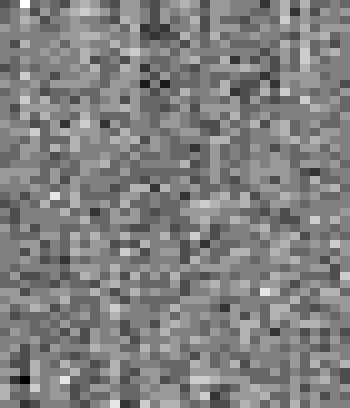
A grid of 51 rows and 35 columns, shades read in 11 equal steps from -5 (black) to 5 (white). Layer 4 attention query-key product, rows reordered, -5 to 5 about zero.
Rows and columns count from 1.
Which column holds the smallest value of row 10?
27
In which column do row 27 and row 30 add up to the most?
20
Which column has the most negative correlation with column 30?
9
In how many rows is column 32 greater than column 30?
20
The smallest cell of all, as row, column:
48, 3
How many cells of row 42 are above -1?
22
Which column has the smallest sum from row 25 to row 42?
19
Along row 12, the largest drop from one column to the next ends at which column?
24
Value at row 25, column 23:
2
